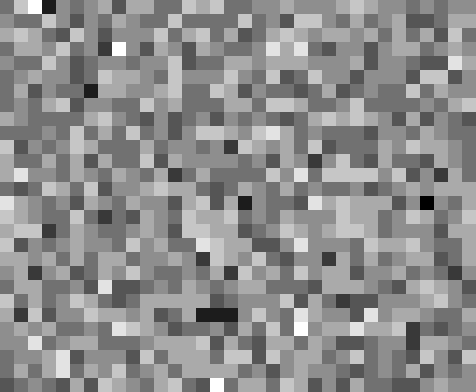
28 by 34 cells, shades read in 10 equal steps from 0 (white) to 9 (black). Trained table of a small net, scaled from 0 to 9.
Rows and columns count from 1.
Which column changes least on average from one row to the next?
28
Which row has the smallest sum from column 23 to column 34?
16
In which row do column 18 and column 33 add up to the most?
15
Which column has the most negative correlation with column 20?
30
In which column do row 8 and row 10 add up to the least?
20
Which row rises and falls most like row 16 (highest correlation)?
17
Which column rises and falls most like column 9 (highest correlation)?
22
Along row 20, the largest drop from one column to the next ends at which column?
18
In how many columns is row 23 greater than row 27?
10
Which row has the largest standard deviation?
23
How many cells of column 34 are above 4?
9
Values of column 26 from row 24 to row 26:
1 6 2
